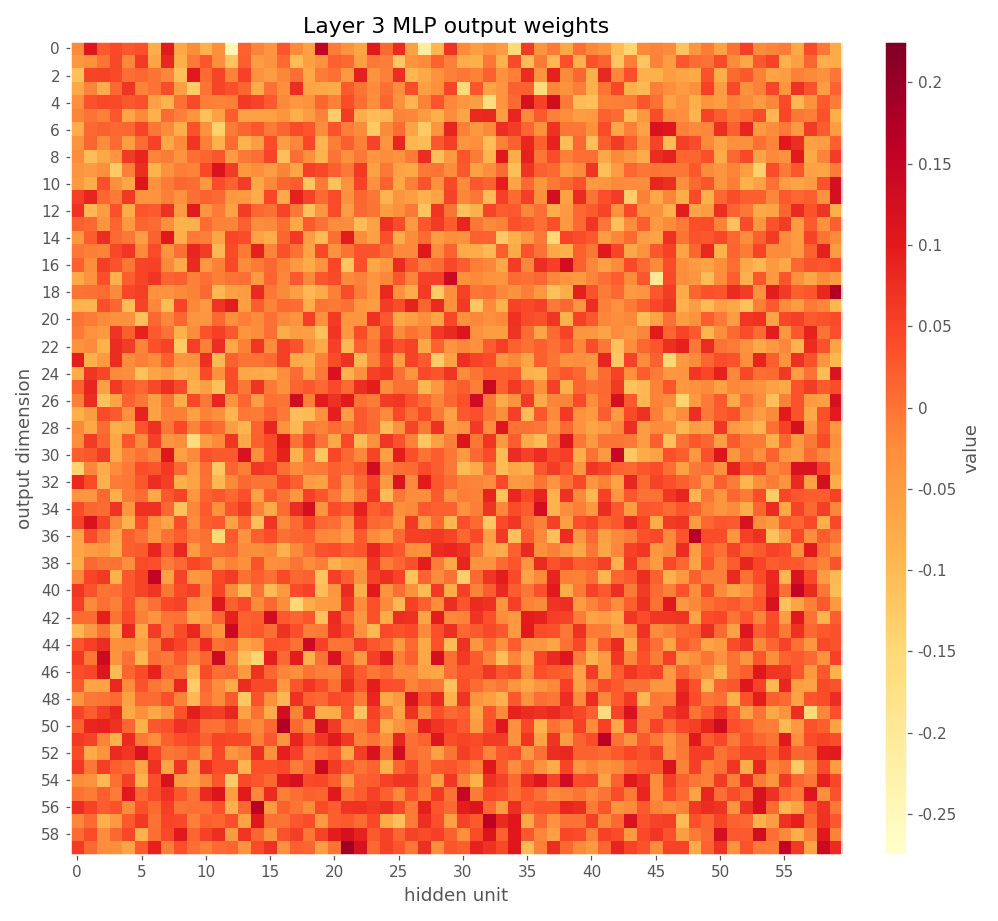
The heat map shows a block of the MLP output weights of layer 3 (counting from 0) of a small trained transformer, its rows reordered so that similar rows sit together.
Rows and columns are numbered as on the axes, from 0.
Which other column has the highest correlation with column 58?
14
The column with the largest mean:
20
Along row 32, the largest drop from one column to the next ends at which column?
59
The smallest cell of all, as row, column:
0, 12
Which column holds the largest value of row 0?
19
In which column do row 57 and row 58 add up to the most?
32
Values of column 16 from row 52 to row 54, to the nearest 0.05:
0.1 0.05 0.1
